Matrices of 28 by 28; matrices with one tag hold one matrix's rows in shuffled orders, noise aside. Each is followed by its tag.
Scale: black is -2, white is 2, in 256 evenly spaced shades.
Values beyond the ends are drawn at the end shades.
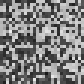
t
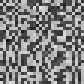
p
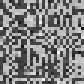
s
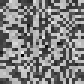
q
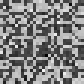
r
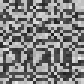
r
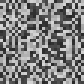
p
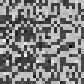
t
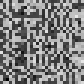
s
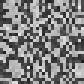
q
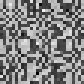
p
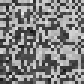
t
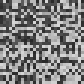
t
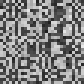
p
